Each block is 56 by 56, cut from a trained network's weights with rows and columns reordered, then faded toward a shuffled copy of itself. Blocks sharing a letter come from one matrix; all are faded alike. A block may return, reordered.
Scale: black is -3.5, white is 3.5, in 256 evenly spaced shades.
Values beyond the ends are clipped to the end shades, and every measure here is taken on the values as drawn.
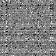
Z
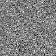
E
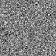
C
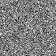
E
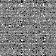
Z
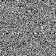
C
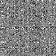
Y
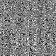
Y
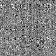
Y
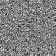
C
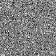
E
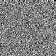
C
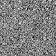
C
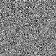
E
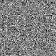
C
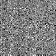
Y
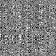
Y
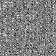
Y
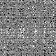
Z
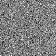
E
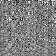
Y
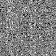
Y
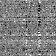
Z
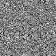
E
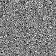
E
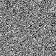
C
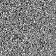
E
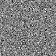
E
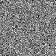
E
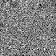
C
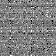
Z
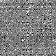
Z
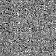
Y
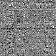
Z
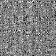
Y
